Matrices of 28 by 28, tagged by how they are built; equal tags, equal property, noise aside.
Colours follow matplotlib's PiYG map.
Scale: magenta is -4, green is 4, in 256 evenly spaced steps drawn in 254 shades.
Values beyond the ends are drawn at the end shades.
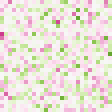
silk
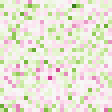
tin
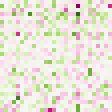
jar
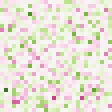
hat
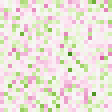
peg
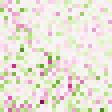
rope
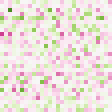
tin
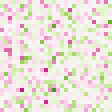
silk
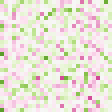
silk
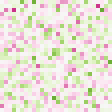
hat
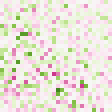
rope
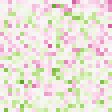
peg
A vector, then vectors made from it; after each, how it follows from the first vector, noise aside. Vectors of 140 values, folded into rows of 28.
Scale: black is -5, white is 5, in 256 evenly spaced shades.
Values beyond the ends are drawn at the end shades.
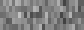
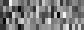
reversed, scaled up.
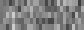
wrapped around, negated.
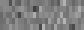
negated, partly zeroed.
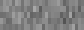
shrunk.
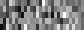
reversed, scaled up.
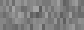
shrunk.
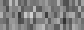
sign-scrambled.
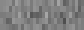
shrunk.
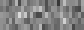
sign-scrambled.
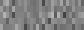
reversed, negated, partly zeroed.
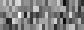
scaled up.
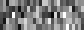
reversed, scaled up.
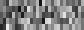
reversed, scaled up.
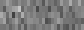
reversed, negated, partly zeroed.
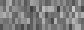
wrapped around, negated.
